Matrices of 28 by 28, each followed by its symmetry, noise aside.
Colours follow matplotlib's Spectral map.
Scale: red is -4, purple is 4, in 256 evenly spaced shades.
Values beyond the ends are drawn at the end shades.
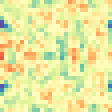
mirrored top to bottom.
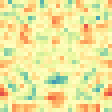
mirrored left to right.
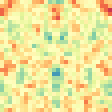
mirrored left to right.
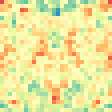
mirrored left to right.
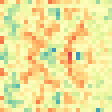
mirrored top to bottom.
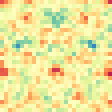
mirrored left to right.
